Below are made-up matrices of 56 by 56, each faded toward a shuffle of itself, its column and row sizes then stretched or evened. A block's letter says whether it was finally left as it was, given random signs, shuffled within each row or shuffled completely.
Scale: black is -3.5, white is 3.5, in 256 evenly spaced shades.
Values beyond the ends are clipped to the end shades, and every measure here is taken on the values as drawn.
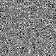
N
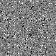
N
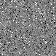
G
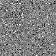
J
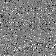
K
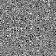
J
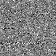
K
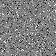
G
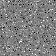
K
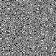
J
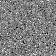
G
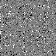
N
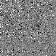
N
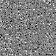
N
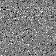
K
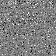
K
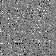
N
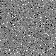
G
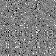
J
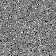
G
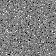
G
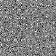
J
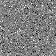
G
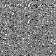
J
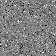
K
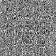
J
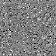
J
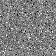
G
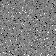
G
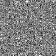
N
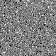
G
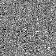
N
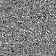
K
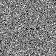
G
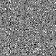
J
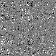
N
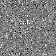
N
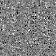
J
